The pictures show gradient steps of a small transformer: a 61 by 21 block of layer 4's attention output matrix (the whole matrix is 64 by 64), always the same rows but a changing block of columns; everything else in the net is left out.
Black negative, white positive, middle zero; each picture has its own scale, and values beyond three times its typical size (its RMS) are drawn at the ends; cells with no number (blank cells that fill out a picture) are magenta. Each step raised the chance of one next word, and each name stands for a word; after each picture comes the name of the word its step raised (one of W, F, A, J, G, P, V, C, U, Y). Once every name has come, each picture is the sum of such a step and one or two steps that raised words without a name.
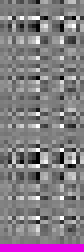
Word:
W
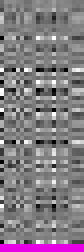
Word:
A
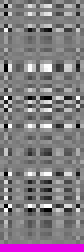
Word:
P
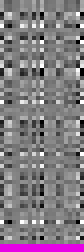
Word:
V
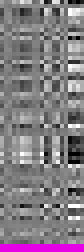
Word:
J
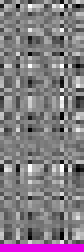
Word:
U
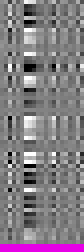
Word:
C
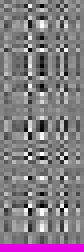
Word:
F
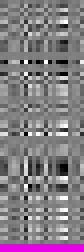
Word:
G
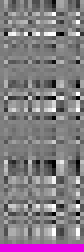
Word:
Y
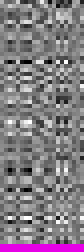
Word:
G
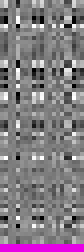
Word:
V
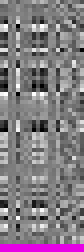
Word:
F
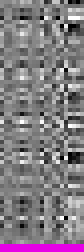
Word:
W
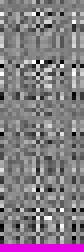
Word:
G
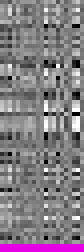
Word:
C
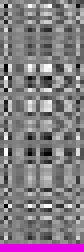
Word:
C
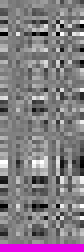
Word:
Y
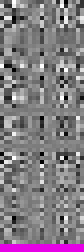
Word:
C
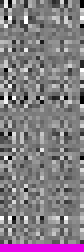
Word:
V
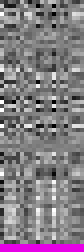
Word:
P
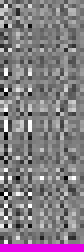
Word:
F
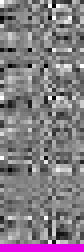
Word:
U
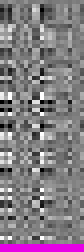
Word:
P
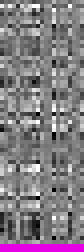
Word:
U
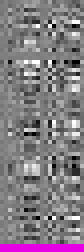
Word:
G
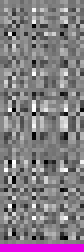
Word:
Y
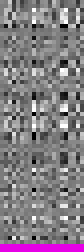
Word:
V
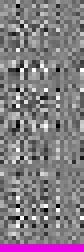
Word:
P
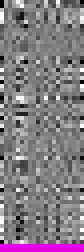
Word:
G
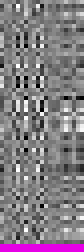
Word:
U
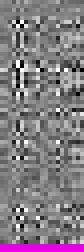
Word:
A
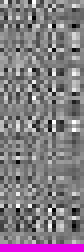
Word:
F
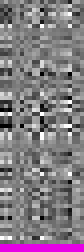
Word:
P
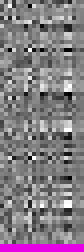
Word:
F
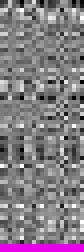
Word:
J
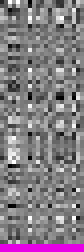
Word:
J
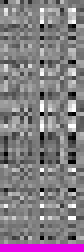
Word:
J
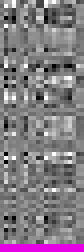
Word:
C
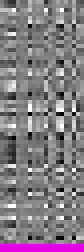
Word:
J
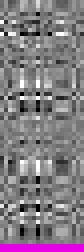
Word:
Y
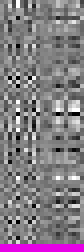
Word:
W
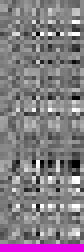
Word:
Y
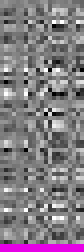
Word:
A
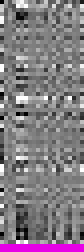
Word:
U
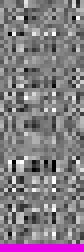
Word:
Y
